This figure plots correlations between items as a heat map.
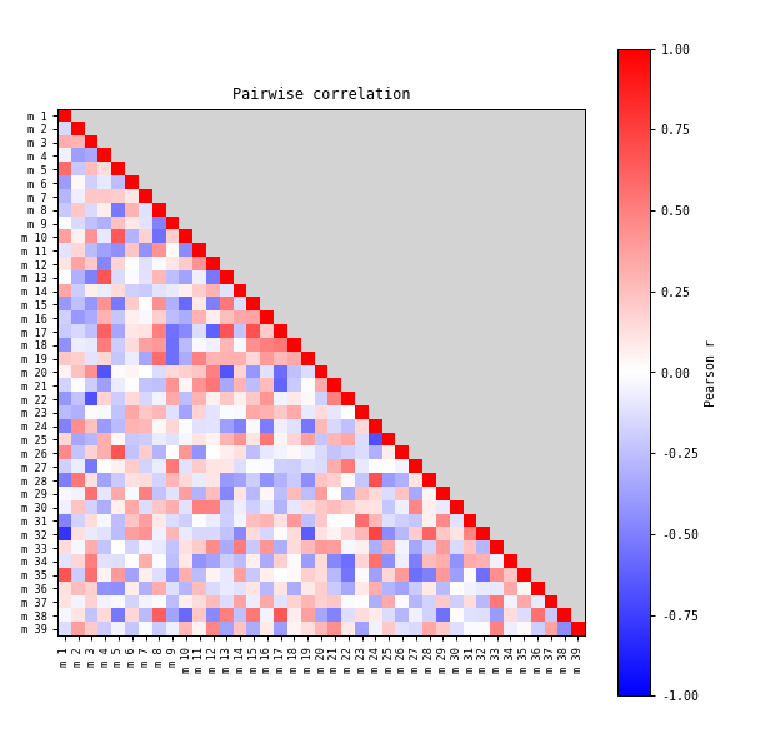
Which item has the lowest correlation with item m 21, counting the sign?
m 17
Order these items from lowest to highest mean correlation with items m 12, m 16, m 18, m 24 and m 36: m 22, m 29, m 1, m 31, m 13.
m 1, m 13, m 22, m 29, m 31
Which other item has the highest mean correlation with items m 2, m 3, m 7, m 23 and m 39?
m 29
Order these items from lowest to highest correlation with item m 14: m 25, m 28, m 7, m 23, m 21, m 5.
m 28, m 7, m 23, m 5, m 21, m 25
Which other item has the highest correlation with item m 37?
m 33
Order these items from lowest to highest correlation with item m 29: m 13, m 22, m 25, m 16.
m 13, m 22, m 25, m 16
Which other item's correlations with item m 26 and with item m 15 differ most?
m 5
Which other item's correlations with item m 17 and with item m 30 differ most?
m 12
